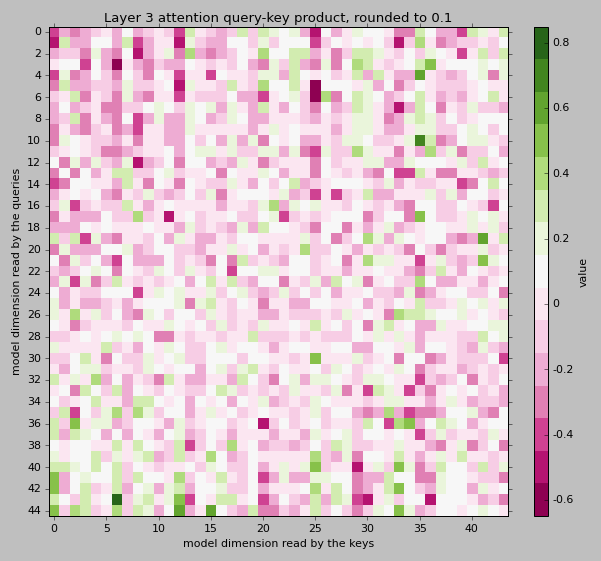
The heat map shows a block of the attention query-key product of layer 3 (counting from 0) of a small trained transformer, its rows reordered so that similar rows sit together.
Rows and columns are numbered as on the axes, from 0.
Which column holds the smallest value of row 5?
25
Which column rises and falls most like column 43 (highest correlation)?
41
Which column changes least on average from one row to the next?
14
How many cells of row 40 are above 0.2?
8
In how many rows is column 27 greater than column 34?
21
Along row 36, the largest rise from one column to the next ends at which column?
33
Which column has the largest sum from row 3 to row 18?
35
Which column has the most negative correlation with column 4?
17
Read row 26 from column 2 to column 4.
0.4 0 0.2
